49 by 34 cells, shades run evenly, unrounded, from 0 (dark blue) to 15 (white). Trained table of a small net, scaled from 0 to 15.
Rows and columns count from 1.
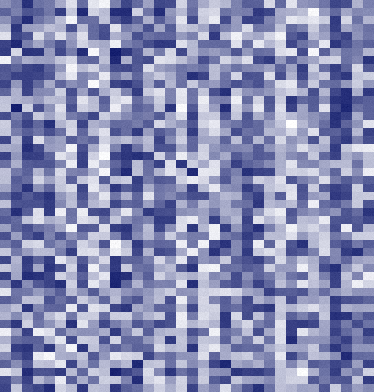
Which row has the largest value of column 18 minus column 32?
32
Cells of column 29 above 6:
41
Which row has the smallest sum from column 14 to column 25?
47
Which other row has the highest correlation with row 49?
33
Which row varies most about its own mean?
14
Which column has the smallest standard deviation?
26
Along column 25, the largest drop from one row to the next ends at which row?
2
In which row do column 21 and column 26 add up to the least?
10
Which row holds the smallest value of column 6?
36
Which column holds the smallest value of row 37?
25
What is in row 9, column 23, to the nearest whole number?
7
